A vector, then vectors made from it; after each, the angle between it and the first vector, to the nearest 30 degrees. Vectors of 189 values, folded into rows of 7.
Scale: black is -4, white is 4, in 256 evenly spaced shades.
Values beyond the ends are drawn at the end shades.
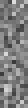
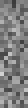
120 degrees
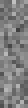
30 degrees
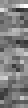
90 degrees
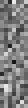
30 degrees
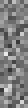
30 degrees
